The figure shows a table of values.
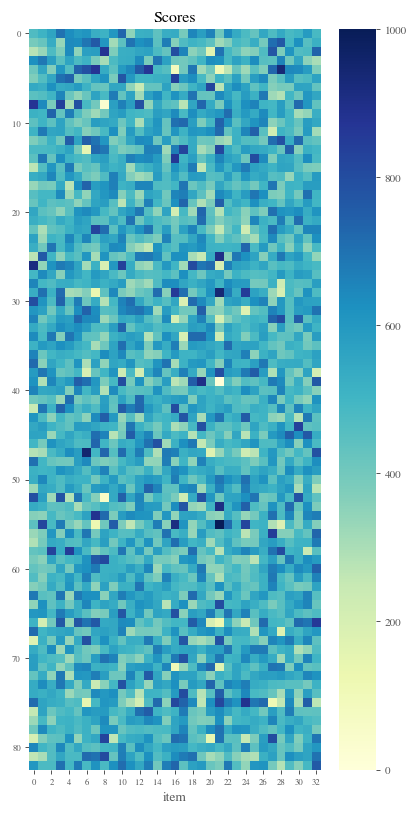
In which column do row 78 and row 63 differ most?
21
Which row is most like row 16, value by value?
24
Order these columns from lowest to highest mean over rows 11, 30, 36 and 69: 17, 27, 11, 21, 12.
27, 17, 12, 21, 11
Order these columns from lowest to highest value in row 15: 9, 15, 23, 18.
15, 9, 23, 18
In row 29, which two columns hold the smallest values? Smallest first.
7, 28
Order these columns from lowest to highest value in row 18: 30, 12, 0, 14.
12, 30, 0, 14
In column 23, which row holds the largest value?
25
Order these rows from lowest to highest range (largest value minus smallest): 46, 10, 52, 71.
10, 46, 71, 52
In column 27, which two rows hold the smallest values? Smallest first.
75, 11
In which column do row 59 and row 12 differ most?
28
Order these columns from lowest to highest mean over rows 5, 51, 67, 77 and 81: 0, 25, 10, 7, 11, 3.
0, 25, 11, 3, 7, 10
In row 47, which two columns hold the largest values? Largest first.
6, 32
